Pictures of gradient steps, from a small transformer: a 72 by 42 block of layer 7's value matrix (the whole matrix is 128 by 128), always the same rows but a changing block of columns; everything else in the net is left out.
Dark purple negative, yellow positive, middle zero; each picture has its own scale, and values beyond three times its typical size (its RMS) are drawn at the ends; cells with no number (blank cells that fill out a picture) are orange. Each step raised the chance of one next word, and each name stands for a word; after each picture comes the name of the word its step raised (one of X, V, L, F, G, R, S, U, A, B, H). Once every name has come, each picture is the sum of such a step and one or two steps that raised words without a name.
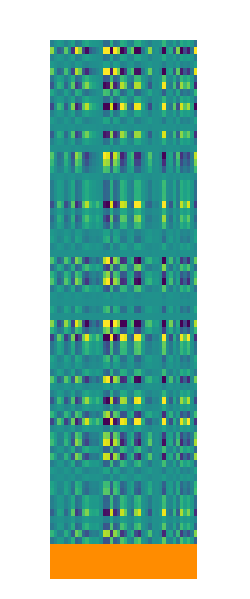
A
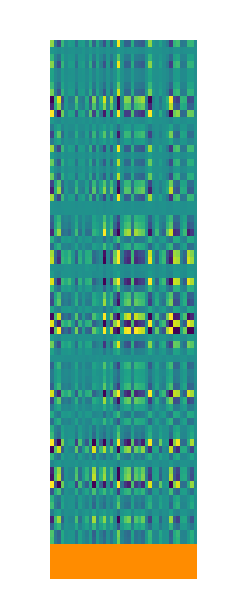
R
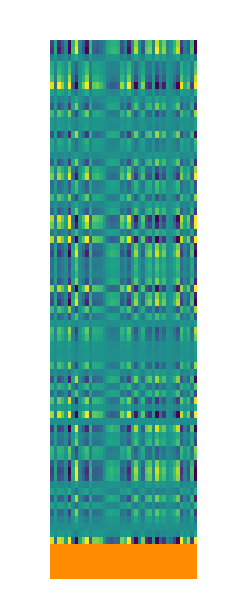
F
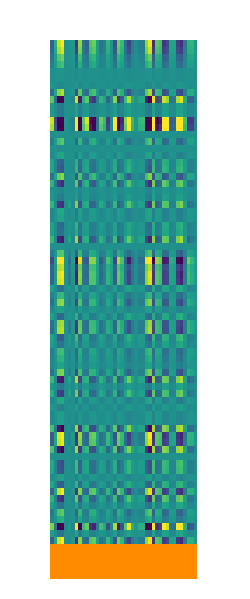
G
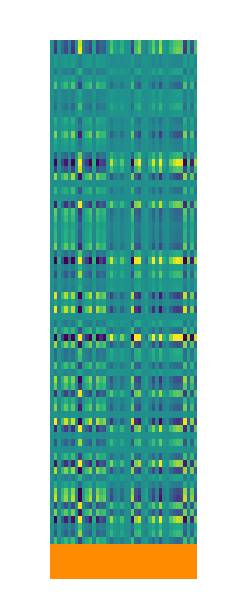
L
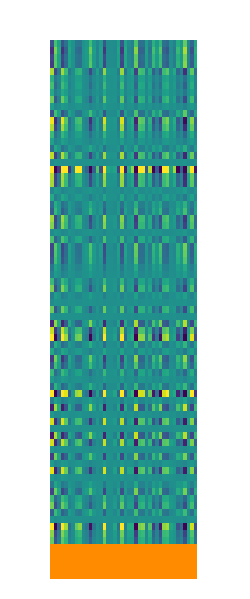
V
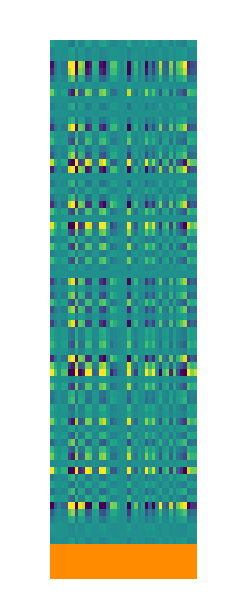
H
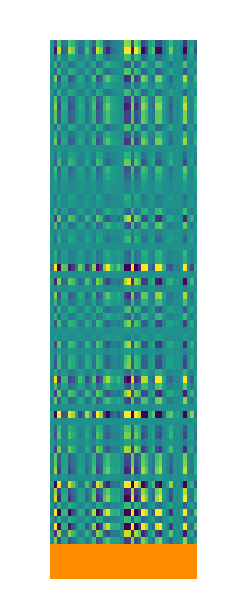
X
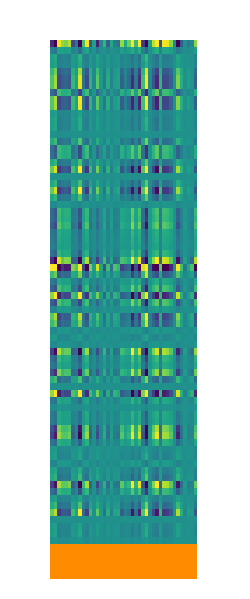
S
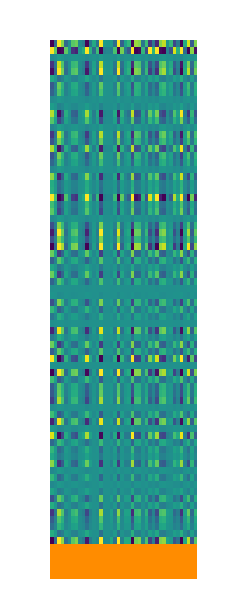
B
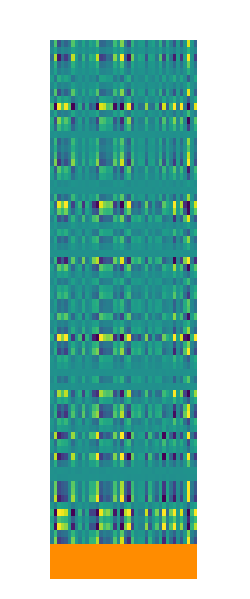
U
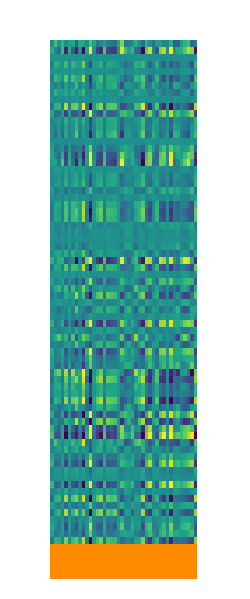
L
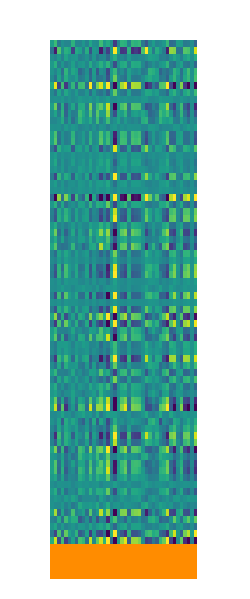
B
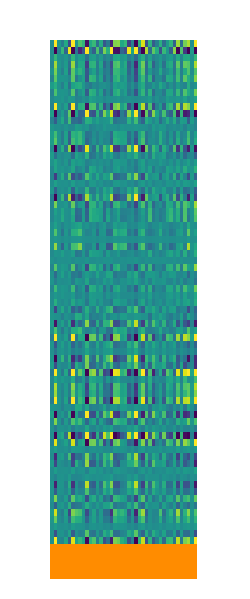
B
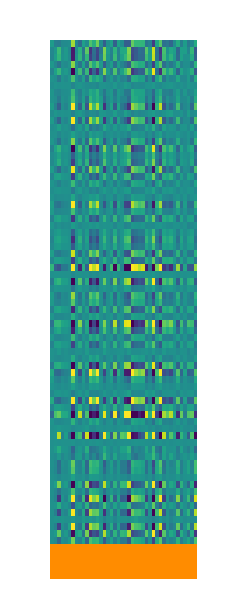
X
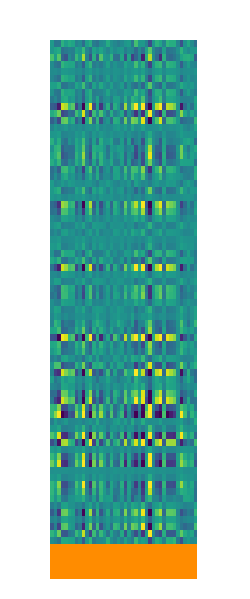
U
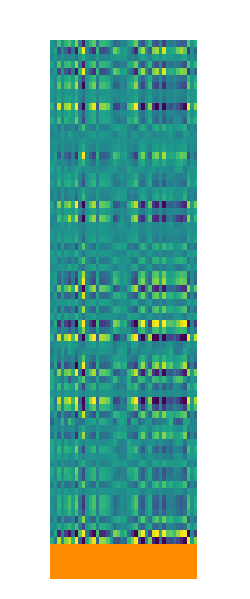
A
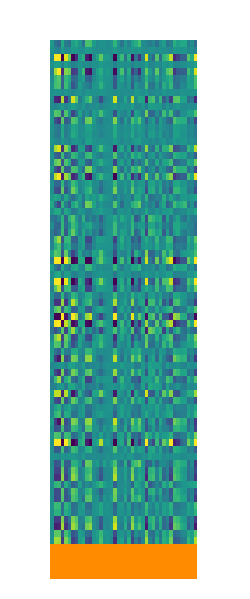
R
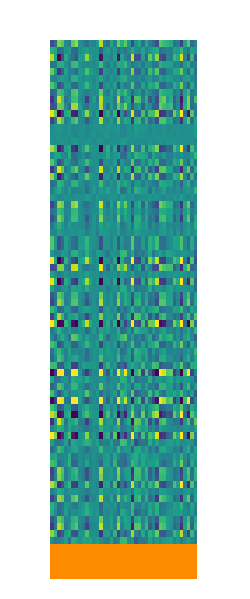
R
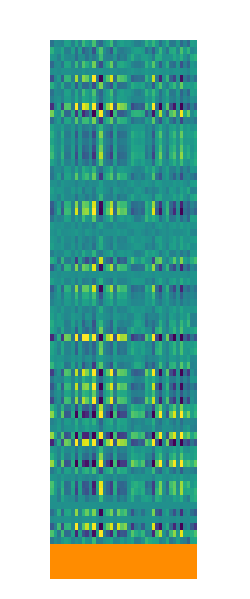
U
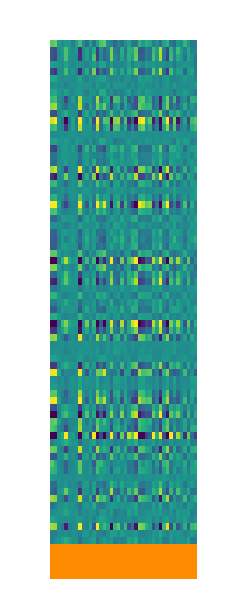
G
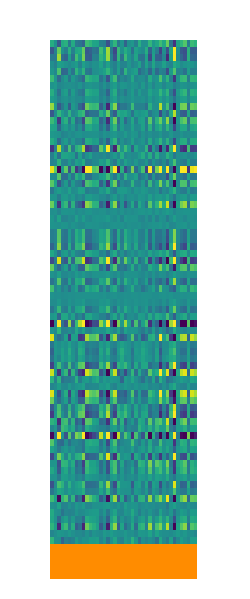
V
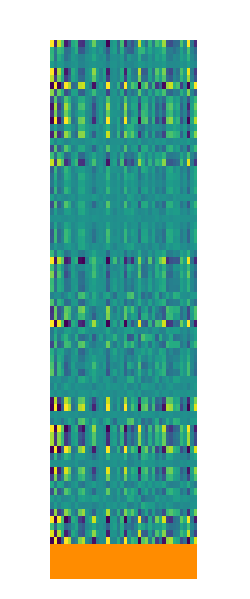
L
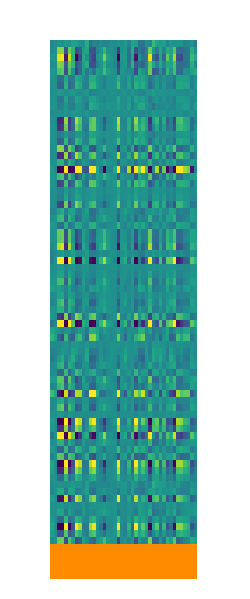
V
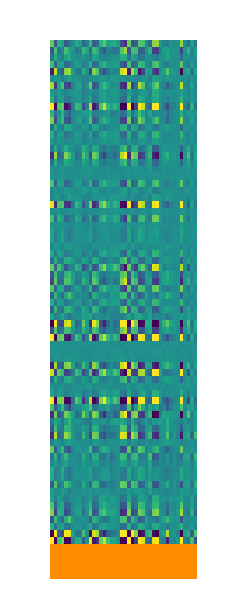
A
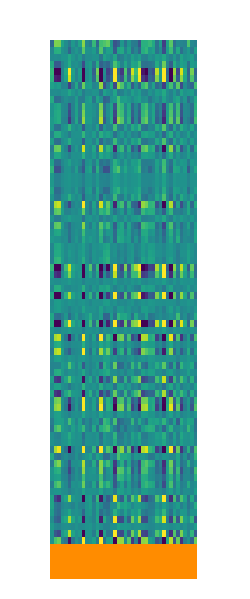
S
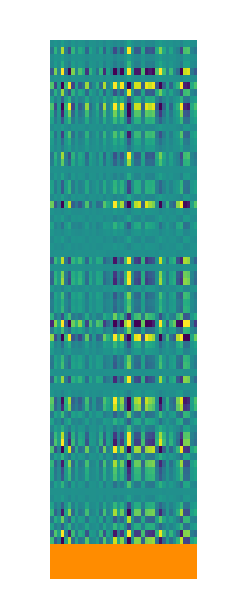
A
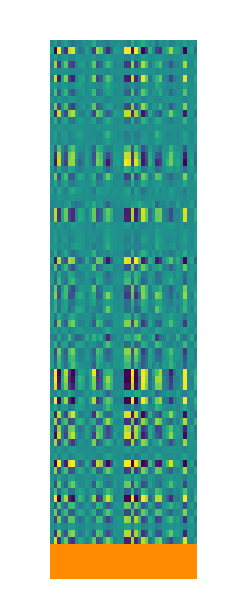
L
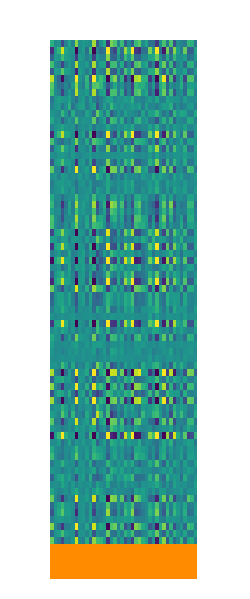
F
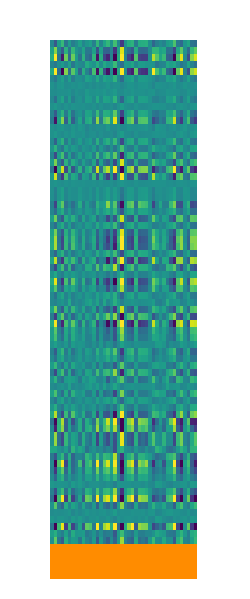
X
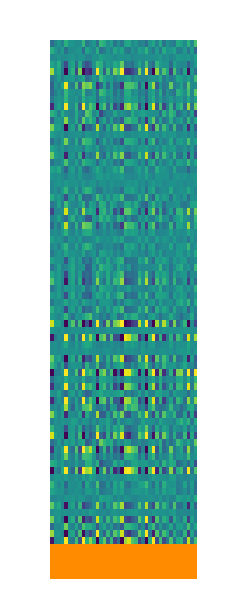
H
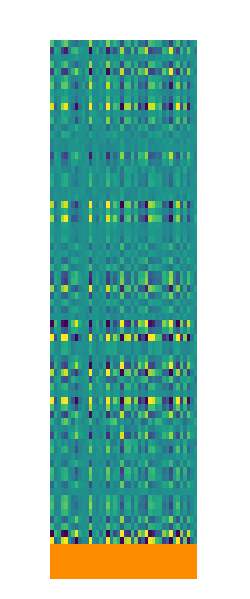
A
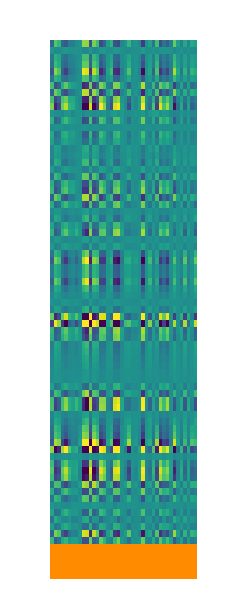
R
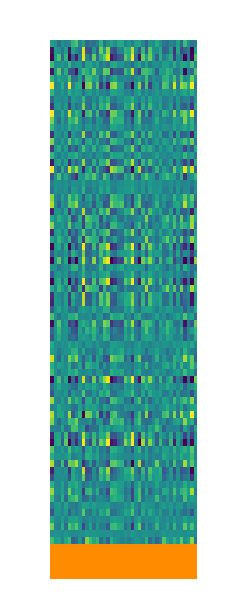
F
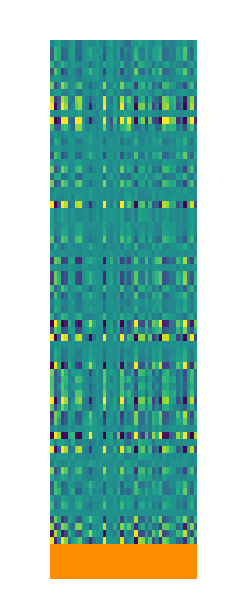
G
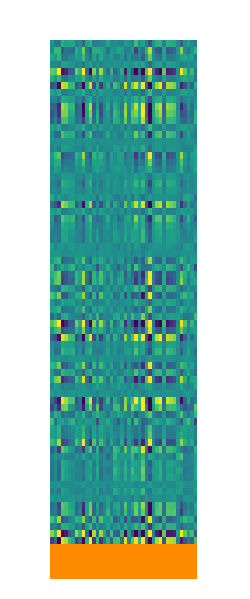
A
